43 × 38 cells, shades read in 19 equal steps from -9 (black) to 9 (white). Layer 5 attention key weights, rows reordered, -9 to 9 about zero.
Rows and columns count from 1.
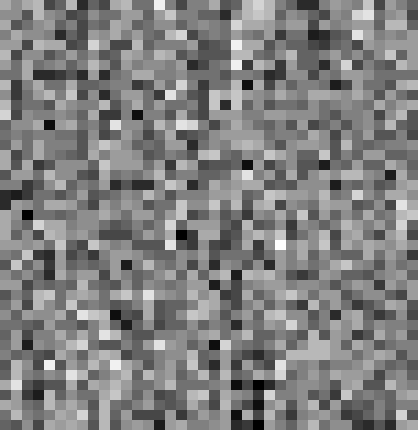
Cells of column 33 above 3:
4
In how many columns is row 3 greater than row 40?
18
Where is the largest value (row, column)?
25, 26
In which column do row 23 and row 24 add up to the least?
17
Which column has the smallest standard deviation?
35
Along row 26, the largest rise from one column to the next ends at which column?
6
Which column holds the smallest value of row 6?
2
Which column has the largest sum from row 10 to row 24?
37
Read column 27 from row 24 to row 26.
-4 1 0
